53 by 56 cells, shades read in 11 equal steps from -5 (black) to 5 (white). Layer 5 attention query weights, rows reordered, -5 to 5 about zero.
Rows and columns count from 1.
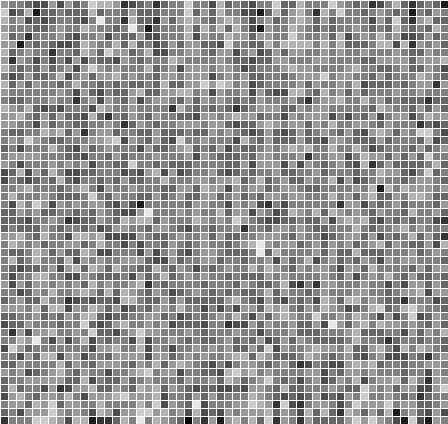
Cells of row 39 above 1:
12
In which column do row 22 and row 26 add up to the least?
18
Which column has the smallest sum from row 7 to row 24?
32
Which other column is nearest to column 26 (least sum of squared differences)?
28
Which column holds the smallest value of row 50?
53
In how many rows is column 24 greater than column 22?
24
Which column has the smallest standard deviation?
27
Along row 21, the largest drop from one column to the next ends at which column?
47
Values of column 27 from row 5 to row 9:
0 -1 -1 0 0
